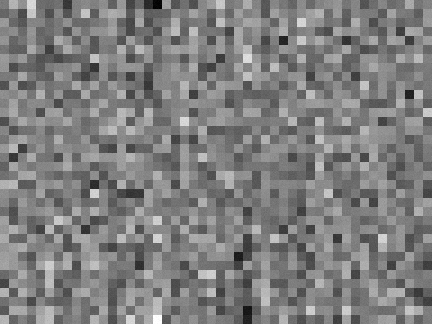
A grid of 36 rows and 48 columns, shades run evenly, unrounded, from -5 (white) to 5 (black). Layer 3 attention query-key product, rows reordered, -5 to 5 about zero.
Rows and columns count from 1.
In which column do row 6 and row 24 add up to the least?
16
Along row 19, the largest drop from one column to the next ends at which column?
36
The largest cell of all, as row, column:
1, 18
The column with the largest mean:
28
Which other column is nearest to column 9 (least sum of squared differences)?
31
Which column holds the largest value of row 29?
27
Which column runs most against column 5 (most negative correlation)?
29
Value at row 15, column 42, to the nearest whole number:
-1
